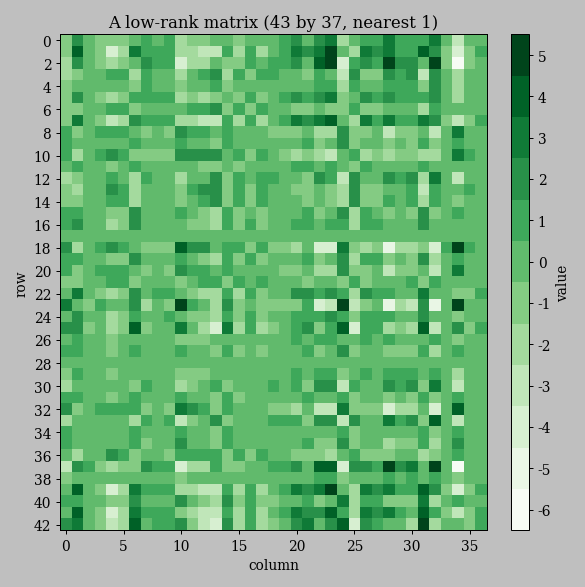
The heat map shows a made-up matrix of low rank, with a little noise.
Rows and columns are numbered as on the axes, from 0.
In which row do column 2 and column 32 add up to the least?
23
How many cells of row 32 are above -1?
21
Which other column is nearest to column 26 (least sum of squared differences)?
20
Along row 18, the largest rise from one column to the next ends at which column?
24
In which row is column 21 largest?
42
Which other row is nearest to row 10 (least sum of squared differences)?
36
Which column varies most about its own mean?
34
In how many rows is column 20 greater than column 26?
6
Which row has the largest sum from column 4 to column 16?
18
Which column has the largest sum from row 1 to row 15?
32
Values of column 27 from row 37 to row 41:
1 0 2 1 2
